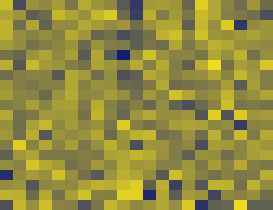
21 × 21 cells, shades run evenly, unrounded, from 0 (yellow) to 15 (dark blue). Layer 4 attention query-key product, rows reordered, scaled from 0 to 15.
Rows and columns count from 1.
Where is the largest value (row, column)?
6, 10
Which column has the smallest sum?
17
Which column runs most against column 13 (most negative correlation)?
5
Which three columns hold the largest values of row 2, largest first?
11, 21, 3
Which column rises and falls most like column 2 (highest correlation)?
9
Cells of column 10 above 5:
14
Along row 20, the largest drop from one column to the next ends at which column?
13
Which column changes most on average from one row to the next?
19
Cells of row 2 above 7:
10
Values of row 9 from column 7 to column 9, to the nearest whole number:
7 6 6
